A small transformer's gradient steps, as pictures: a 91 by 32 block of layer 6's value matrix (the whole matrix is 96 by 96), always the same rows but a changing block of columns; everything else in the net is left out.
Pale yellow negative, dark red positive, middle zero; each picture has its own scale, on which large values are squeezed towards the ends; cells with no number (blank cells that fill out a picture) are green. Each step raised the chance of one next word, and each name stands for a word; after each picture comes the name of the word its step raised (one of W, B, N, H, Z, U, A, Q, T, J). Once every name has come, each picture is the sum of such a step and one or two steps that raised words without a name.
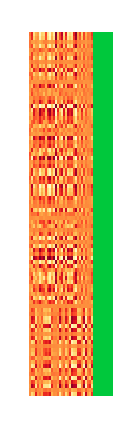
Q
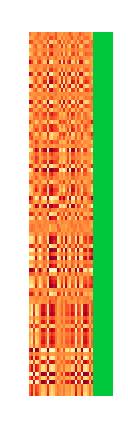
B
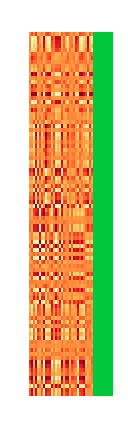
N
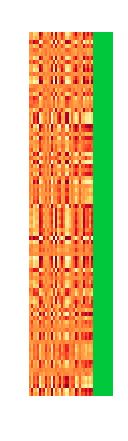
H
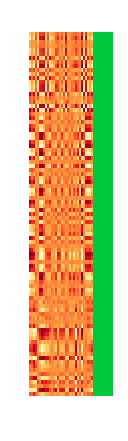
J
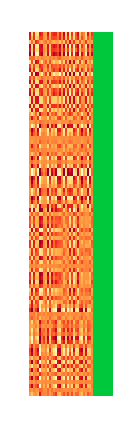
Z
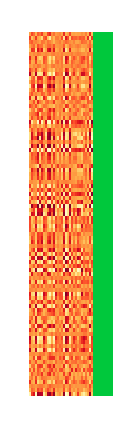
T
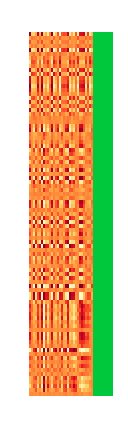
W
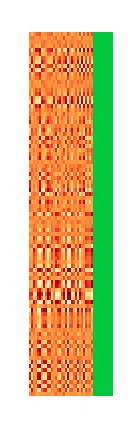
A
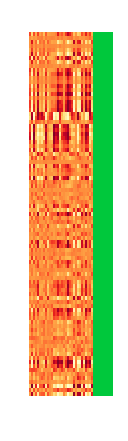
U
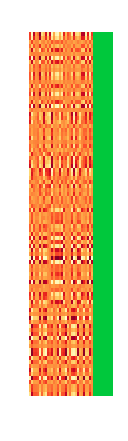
Q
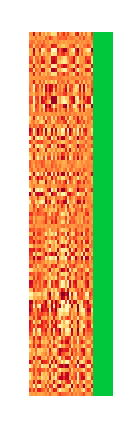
A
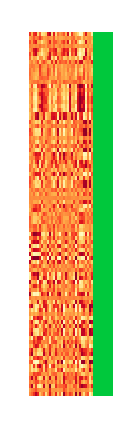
U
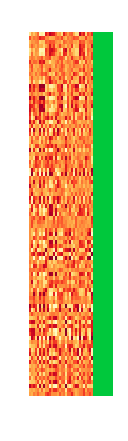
Z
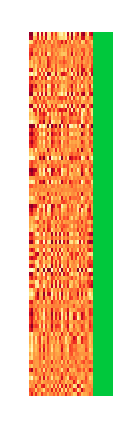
T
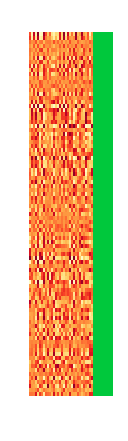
Q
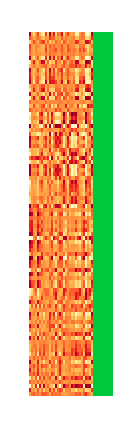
H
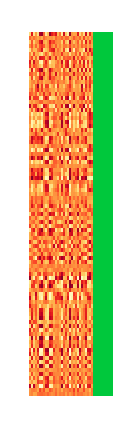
W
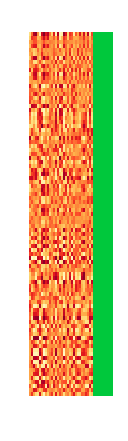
Q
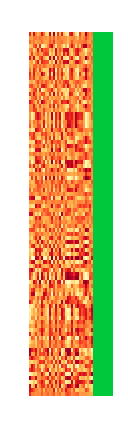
B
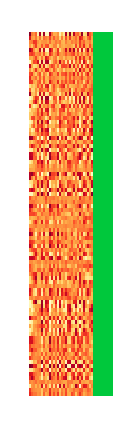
A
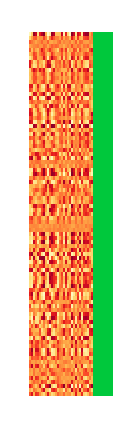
Q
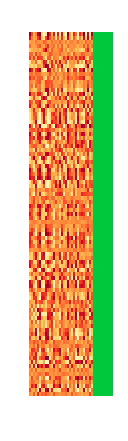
J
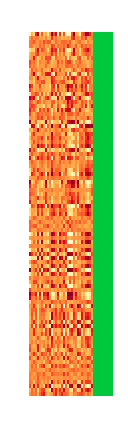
T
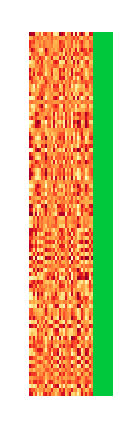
T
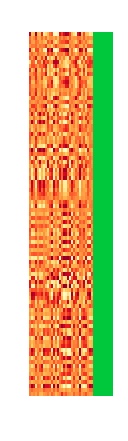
W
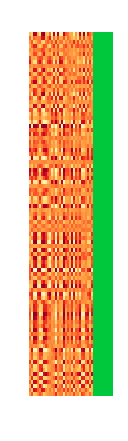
B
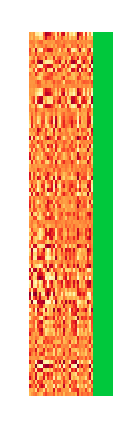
A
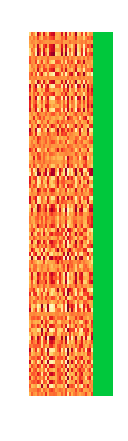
Z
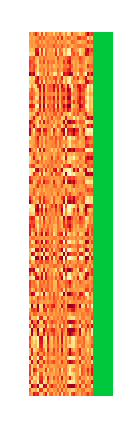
T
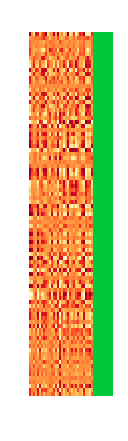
T
